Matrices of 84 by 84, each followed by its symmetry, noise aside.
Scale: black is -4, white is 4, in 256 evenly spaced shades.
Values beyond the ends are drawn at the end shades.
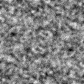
same after a half turn.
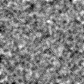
no symmetry.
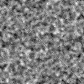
same after a half turn.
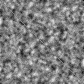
same after a half turn.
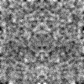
mirrored left to right.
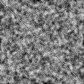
same after a half turn.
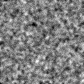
no symmetry.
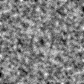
same after a half turn.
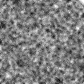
symmetric across the other diagonal.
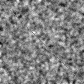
no symmetry.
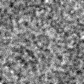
symmetric across the other diagonal.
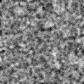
no symmetry.
